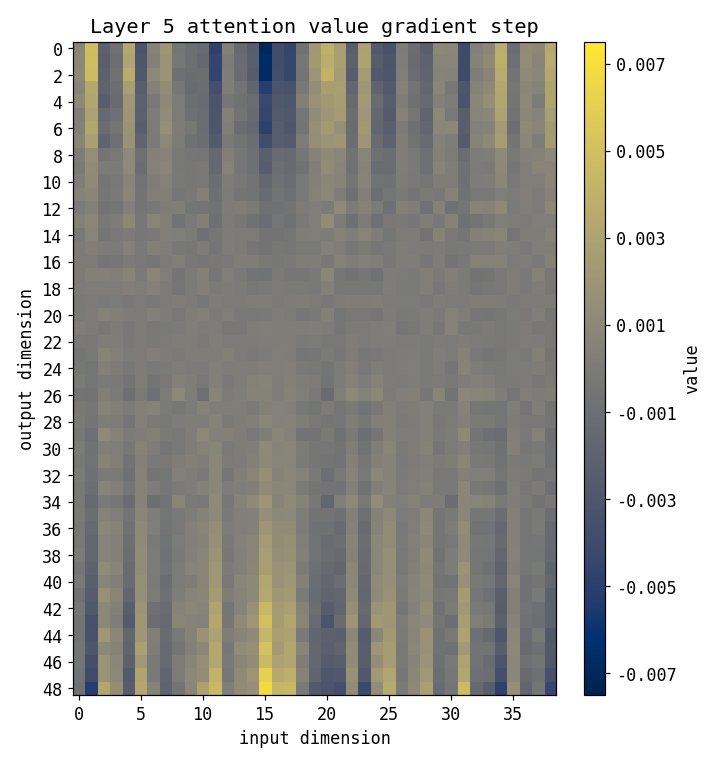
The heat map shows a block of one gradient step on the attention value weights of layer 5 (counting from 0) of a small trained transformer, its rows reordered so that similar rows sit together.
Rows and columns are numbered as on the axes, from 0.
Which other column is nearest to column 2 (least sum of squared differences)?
28
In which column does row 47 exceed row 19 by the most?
15
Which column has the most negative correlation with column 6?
8
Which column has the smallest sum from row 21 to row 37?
1
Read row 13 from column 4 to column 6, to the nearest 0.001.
0.001 0 0.001
